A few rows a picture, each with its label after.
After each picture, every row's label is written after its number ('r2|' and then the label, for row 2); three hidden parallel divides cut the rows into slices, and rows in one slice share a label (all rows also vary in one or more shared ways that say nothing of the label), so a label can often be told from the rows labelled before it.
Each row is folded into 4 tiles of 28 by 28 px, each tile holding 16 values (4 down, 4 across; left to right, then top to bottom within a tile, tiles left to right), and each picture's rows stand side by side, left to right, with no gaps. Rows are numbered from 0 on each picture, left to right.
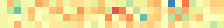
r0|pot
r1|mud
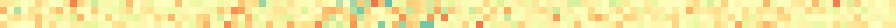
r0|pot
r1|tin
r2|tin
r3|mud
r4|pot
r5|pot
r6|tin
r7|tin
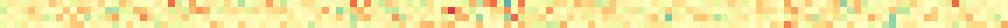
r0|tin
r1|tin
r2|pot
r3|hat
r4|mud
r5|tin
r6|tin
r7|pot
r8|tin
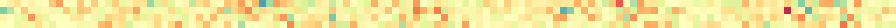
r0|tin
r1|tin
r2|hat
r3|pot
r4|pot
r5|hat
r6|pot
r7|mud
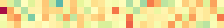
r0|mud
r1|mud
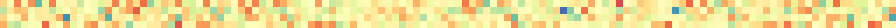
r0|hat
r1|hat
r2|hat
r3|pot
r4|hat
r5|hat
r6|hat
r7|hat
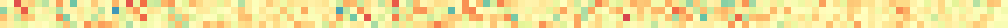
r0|hat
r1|hat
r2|pot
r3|hat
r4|hat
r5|mud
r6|mud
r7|pot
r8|pot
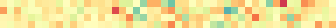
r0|pot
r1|mud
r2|hat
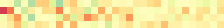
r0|mud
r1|pot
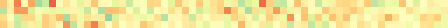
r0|hat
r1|pot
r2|mud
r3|tin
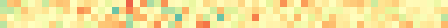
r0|tin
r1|hat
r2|tin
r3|tin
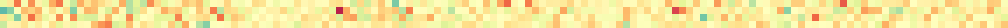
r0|hat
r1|mud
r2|pot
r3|mud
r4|tin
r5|pot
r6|pot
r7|tin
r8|tin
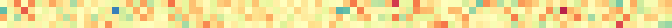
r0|hat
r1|hat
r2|tin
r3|hat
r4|mud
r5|mud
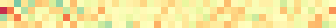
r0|mud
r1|tin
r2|pot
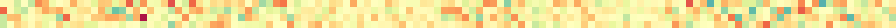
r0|mud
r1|hat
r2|hat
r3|tin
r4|mud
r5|tin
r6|hat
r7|hat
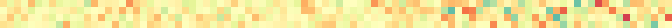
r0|tin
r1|tin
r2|tin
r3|pot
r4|hat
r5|mud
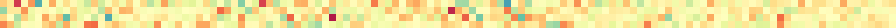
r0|hat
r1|tin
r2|mud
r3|pot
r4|mud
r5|tin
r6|pot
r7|tin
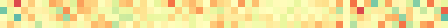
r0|hat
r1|tin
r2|tin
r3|hat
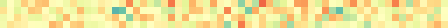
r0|pot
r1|hat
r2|mud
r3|hat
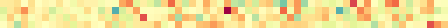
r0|tin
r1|hat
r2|mud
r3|hat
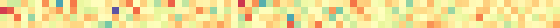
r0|mud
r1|hat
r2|hat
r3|hat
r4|tin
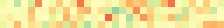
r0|pot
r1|hat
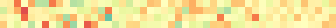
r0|hat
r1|pot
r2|tin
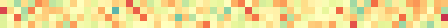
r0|mud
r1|hat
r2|hat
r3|mud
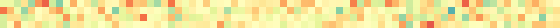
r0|mud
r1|hat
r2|tin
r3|hat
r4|hat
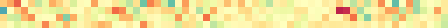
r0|hat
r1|mud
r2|tin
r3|mud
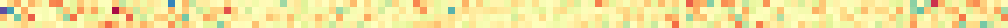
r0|hat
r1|mud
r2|pot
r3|tin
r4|tin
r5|pot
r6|hat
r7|pot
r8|mud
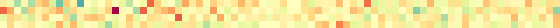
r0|mud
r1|mud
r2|tin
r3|tin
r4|pot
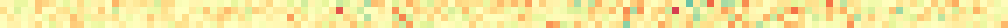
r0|pot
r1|tin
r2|pot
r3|mud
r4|tin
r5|pot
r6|mud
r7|pot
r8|tin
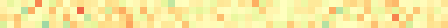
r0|pot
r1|pot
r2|tin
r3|tin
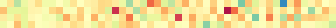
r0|pot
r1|mud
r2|mud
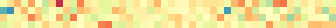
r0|hat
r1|pot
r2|hat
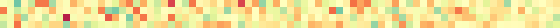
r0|mud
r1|hat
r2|hat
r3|hat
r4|pot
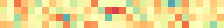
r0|hat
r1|mud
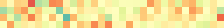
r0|hat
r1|pot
